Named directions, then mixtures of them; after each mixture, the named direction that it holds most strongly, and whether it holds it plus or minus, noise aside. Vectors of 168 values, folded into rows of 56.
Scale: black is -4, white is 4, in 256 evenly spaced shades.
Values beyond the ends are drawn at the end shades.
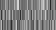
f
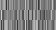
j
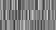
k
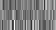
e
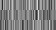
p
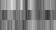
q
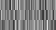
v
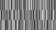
v, minus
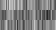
q, plus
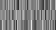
f, minus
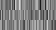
v, plus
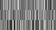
e, minus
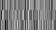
j, minus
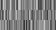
k, minus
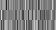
j, plus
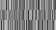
j, plus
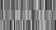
e, minus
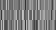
j, minus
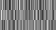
v, plus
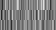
f, plus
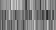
q, plus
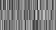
j, minus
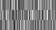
k, plus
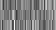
e, plus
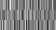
j, plus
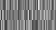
j, minus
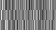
p, minus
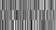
e, plus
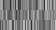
e, plus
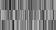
v, plus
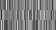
j, minus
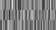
k, plus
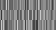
j, minus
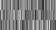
f, minus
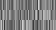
p, minus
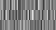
k, plus
